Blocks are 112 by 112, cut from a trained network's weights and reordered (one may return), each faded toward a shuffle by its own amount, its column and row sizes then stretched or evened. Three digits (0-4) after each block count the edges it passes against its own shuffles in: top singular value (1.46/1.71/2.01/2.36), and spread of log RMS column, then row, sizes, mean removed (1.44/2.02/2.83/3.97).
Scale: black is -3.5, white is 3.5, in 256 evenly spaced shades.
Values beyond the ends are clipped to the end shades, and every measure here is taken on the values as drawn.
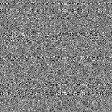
4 0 3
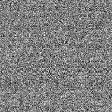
3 1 0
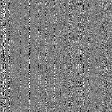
4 4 0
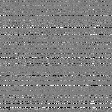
4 1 4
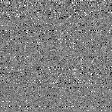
0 1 3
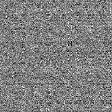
2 2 0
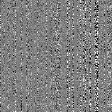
1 4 0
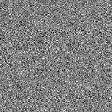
3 0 2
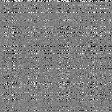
1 3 4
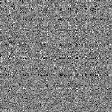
3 2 2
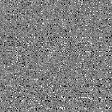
3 2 2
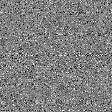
2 0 2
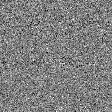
0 0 1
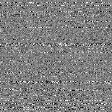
0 0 4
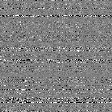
3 1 4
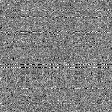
4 0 3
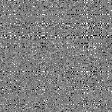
4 2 3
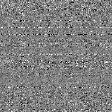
1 2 3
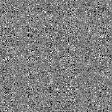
0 3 2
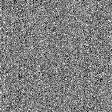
0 1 0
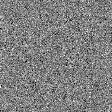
0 1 0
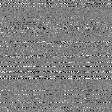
4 0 4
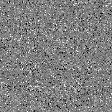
2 1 1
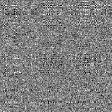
4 2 2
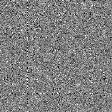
1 2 1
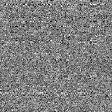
3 1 2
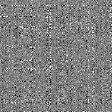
1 3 3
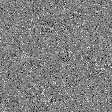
1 0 0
